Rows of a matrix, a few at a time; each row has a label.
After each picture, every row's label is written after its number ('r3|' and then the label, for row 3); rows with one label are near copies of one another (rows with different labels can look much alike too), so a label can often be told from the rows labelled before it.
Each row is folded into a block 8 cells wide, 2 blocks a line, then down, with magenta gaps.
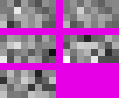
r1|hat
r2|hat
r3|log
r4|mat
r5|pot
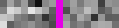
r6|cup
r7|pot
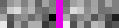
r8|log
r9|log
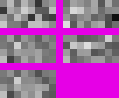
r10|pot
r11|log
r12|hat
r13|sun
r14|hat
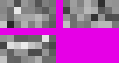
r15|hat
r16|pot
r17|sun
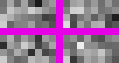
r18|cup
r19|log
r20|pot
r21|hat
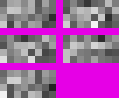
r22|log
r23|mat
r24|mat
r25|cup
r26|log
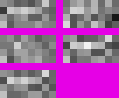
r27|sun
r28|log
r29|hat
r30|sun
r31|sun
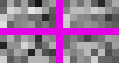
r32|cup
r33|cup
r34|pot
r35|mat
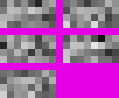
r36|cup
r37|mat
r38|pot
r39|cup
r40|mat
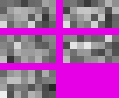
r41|mat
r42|mat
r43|hat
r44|sun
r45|log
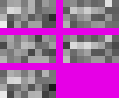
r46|log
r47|sun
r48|pot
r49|sun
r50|log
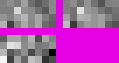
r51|hat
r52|hat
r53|log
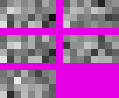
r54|log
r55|cup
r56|log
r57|pot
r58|hat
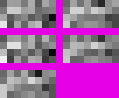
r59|log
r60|cup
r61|log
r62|cup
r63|cup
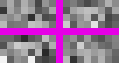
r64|pot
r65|mat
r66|mat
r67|hat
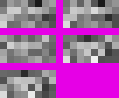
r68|cup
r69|cup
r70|sun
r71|mat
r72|mat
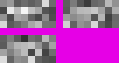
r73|sun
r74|mat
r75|mat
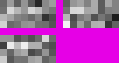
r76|cup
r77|log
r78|sun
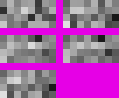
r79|pot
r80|log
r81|cup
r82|cup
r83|log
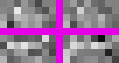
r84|hat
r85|hat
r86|sun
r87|cup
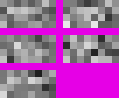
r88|sun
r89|mat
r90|hat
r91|pot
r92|cup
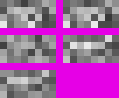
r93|mat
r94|mat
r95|pot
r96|sun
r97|sun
